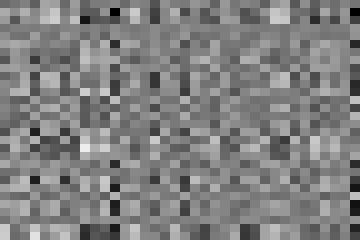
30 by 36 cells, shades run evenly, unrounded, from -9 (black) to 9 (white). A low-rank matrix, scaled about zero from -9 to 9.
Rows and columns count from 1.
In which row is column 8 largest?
3
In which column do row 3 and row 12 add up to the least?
36
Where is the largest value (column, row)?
9, 19
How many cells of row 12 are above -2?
30
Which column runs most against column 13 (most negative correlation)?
31
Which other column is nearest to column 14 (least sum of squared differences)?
28
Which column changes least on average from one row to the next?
15
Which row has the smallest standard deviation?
4
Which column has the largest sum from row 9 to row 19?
11
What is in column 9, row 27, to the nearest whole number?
2
